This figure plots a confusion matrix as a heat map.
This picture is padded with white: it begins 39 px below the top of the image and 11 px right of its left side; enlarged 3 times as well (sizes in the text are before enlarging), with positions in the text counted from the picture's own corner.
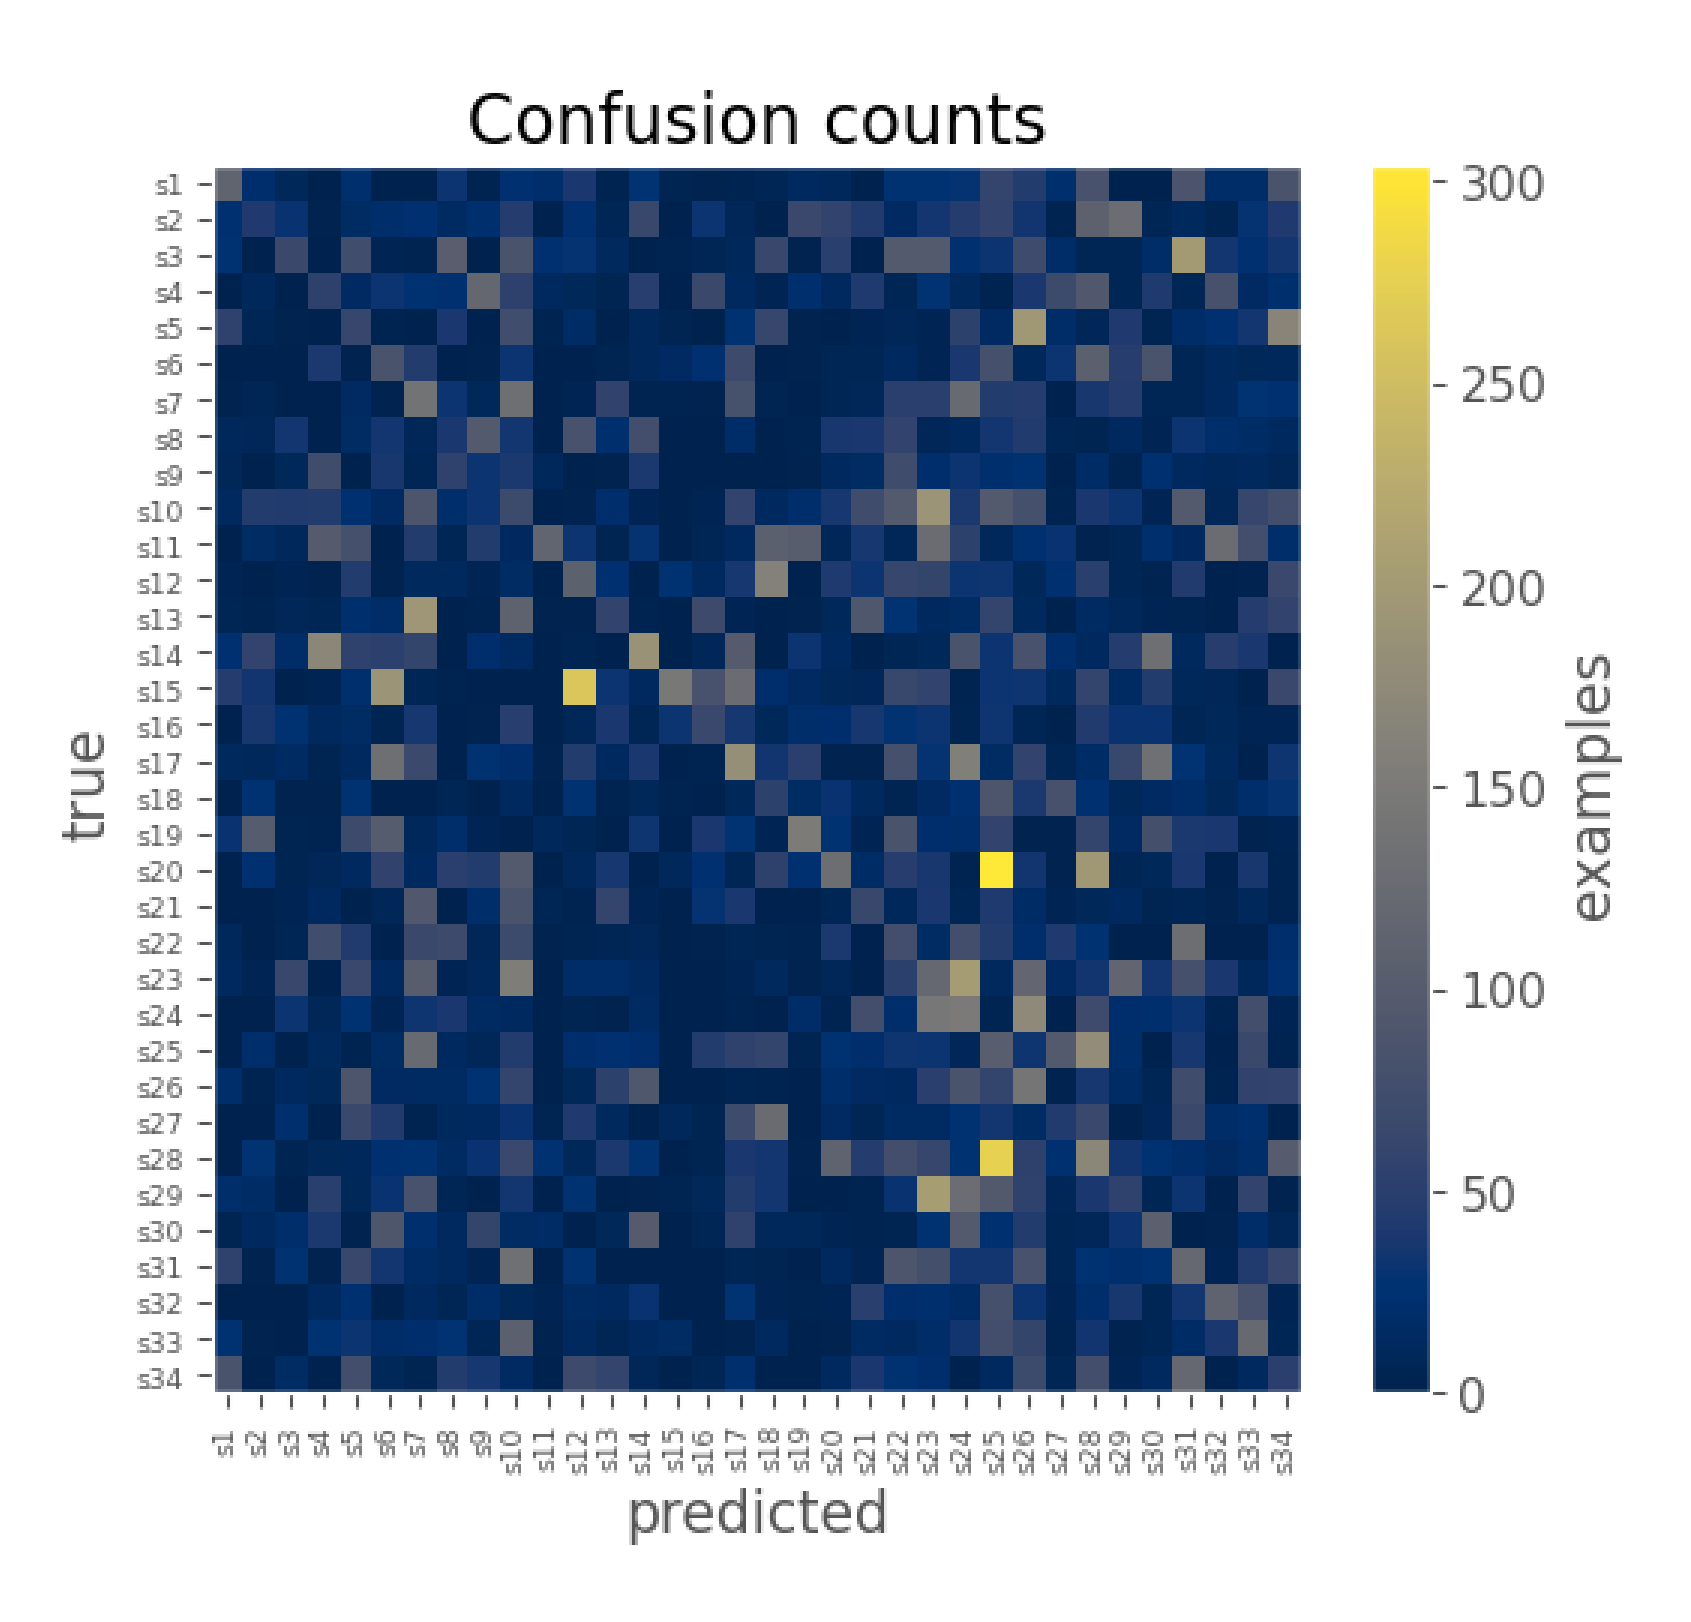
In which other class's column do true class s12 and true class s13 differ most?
s7
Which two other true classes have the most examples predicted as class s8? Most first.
s3, s22
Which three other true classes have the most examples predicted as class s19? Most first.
s11, s2, s17
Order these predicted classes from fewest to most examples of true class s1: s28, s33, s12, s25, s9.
s9, s33, s12, s25, s28
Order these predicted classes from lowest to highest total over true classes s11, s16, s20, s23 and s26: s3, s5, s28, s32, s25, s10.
s3, s32, s5, s28, s10, s25
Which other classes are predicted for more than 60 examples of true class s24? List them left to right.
s21, s23, s26, s28, s33
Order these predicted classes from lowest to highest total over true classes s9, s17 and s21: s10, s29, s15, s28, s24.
s15, s28, s29, s10, s24
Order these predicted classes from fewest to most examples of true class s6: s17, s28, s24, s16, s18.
s18, s16, s24, s17, s28
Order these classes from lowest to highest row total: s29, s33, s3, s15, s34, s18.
s18, s33, s34, s29, s3, s15
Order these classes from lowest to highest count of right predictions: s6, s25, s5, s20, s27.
s27, s5, s6, s25, s20
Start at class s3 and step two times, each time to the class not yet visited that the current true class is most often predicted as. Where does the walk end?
s10
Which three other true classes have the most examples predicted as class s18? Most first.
s12, s27, s11
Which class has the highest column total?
s25
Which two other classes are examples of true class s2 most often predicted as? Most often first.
s29, s28
